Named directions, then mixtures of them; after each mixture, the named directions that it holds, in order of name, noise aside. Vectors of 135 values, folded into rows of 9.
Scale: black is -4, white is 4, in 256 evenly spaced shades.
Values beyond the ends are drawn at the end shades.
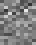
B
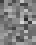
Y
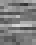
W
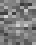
B, W.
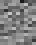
B, W, Y.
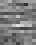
W.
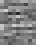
B, W.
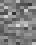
B, W.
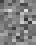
Y.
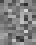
Y.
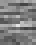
W.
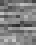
W.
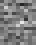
B, W, Y.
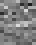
B, W.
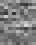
B, W.
